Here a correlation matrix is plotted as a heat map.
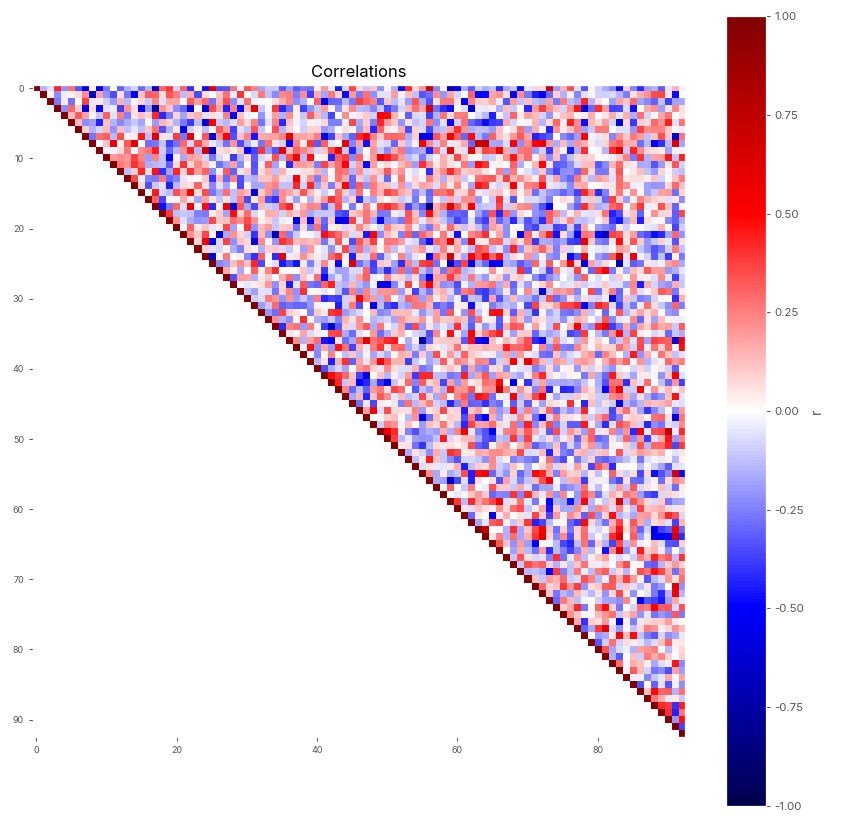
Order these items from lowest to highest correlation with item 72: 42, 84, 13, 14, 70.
70, 84, 42, 13, 14
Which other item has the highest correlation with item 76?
25
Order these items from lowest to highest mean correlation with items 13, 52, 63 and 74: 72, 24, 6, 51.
51, 6, 24, 72
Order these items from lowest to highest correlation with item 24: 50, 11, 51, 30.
30, 50, 51, 11
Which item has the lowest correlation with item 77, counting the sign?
21
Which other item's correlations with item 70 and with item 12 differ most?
20
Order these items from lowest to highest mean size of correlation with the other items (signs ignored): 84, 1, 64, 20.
84, 20, 1, 64
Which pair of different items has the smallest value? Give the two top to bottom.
17, 56
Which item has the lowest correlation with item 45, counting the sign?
83
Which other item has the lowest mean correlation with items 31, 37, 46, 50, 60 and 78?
42
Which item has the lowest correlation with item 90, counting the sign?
64
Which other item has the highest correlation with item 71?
91
